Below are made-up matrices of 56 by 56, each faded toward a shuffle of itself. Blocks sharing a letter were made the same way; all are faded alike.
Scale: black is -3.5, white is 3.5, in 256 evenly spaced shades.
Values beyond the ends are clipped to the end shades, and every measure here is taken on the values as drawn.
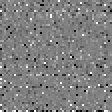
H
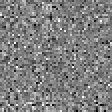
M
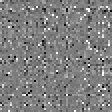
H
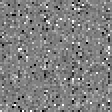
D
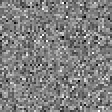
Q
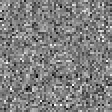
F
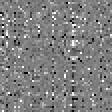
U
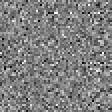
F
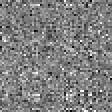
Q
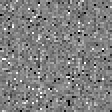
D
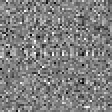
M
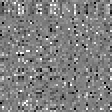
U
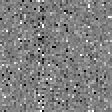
D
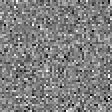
F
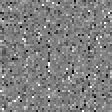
D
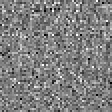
F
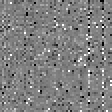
U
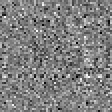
M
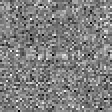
Q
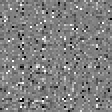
H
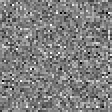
F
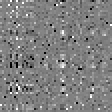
U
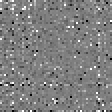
H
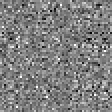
M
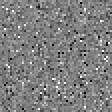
D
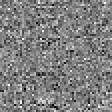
F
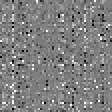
U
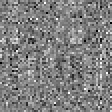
M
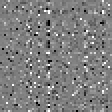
U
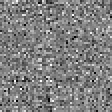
M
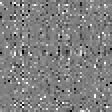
U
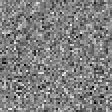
Q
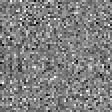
Q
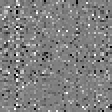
U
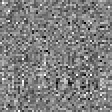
Q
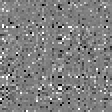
H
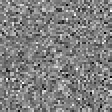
F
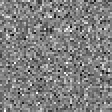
F
